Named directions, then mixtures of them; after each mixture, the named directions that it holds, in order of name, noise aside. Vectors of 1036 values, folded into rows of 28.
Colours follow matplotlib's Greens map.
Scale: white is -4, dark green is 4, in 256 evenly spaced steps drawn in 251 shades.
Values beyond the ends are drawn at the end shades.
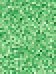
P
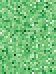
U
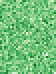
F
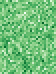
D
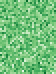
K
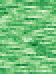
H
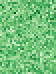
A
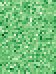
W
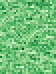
A, H.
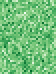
D.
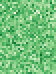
A.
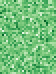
F, K, W.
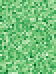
F.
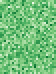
F, P.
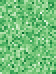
F, K, P.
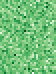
U.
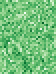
D.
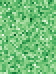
F, W.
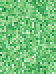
K.
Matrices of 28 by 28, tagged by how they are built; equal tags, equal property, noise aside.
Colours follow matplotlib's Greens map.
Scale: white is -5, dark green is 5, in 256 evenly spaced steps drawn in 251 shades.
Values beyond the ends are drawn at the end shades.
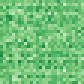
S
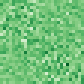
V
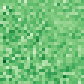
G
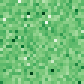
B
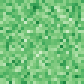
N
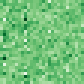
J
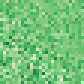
G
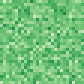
N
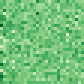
J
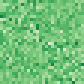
V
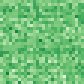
S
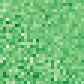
G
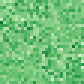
V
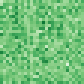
S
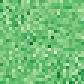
V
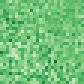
G
